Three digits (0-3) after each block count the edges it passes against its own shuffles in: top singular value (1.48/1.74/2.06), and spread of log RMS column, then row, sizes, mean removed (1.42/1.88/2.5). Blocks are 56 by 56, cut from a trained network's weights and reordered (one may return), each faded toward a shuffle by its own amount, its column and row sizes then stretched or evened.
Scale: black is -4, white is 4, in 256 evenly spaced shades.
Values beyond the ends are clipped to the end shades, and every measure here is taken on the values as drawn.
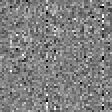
1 2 0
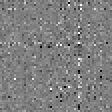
1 2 1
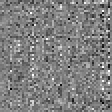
2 3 0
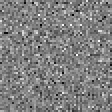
0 0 1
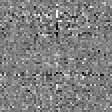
1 1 3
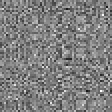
3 0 1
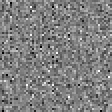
0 2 0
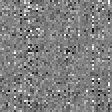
0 3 2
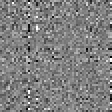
3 2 2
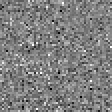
0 1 1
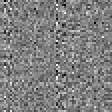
2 2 0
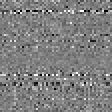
3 0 3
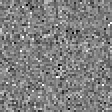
0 0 0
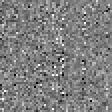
0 2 0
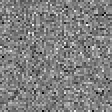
1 0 1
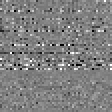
1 0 3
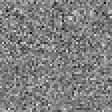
0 0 1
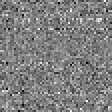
2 0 2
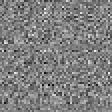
3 0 3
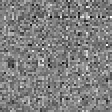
2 2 1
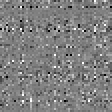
1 2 3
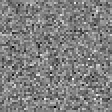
0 0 1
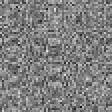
3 0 0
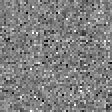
0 0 1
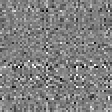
3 1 3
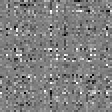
0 3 3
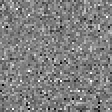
0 1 1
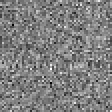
1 1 0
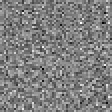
2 1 0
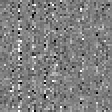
1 3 0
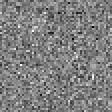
1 0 0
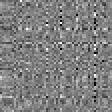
3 2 2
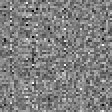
2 2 0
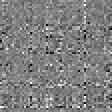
2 2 2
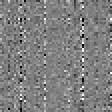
2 3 0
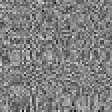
3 1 0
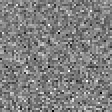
0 0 2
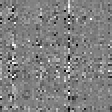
1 3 2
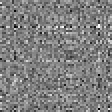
3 1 2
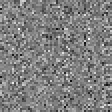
1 2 0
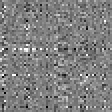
3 3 2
